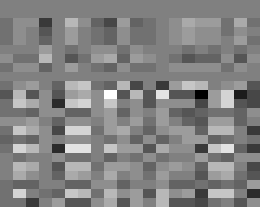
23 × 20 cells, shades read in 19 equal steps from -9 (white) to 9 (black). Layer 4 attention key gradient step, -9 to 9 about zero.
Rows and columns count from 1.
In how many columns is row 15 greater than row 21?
5
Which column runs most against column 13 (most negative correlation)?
16
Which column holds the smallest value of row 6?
4
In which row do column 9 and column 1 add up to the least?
11
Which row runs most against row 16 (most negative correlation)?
14
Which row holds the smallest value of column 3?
17
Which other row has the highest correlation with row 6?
7
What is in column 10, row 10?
-4
